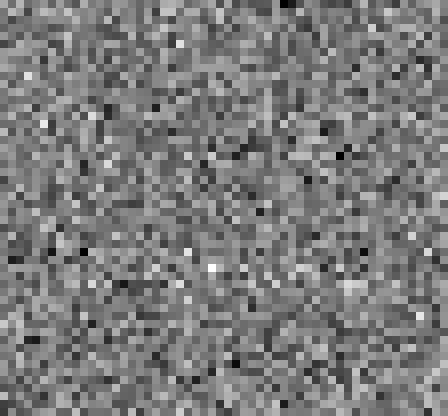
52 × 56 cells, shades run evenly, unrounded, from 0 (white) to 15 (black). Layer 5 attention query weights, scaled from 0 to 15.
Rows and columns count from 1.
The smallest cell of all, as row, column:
34, 27
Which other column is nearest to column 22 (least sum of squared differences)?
51
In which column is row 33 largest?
2
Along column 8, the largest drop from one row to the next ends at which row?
30
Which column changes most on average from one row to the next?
15
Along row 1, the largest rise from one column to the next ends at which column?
36
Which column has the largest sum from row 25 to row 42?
11
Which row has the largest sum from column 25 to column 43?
1
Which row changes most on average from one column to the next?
32
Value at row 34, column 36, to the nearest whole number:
7
